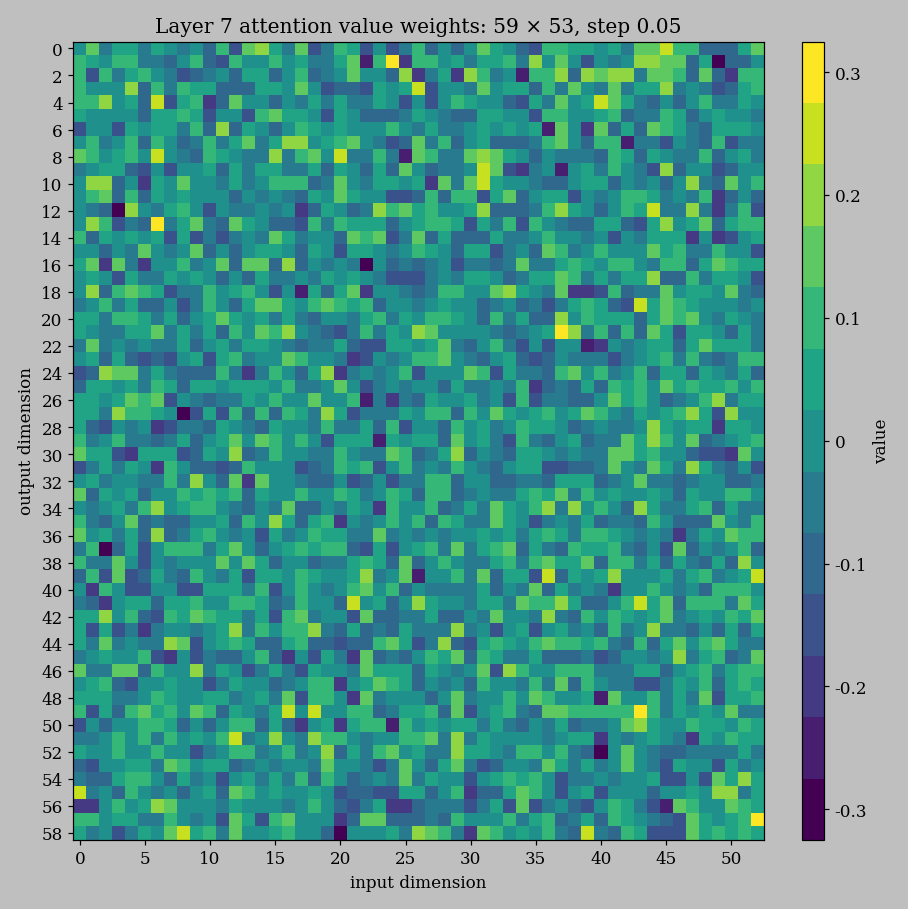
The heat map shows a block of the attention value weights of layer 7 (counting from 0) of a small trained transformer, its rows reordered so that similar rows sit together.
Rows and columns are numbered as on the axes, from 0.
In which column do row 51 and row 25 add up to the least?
40
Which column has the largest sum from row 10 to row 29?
44
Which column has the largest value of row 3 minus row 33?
26
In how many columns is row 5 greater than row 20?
17
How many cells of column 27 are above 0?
27
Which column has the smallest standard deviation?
51
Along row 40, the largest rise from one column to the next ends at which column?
2
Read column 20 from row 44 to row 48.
-0.15 -0.05 0 -0.2 0
